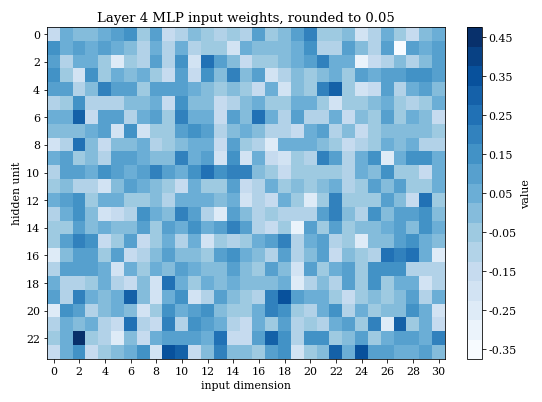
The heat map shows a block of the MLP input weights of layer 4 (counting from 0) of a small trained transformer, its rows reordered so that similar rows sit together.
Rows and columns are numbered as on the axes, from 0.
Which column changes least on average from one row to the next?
23
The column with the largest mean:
2
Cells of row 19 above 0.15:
4
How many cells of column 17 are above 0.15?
3
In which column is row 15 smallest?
24
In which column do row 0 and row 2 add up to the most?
20
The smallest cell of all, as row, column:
1, 27
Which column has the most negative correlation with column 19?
9
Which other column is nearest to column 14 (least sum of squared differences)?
7
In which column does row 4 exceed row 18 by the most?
22
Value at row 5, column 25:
0
